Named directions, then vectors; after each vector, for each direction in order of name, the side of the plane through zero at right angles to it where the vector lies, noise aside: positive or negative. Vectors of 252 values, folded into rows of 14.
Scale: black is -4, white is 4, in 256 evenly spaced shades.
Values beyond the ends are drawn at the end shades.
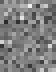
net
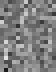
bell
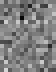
negative, negative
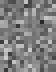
positive, negative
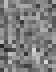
negative, positive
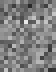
negative, negative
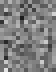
negative, negative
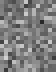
positive, negative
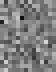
negative, negative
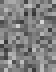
negative, positive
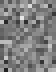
positive, positive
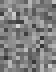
negative, positive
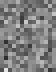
negative, negative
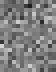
positive, negative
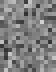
negative, positive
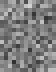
negative, positive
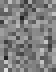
negative, negative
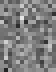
positive, positive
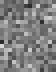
positive, negative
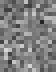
positive, negative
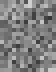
negative, positive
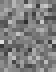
negative, positive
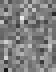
positive, positive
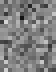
negative, negative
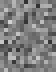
negative, positive
